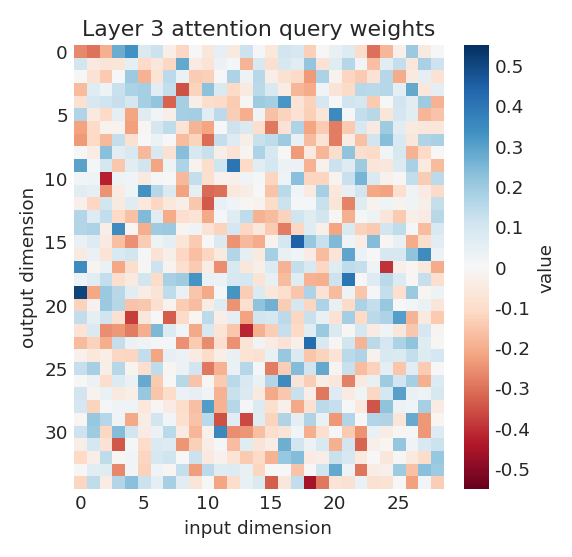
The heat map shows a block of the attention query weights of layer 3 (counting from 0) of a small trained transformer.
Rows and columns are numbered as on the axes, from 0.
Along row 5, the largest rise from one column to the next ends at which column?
20
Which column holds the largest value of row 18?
21
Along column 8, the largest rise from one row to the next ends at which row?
4
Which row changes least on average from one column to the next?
24
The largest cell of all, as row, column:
19, 0
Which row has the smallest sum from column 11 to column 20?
34
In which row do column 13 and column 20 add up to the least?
29
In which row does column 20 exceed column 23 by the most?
28
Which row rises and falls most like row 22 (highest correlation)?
15
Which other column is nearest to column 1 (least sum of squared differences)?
6
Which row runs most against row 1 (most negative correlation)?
3
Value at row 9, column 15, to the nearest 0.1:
0.1
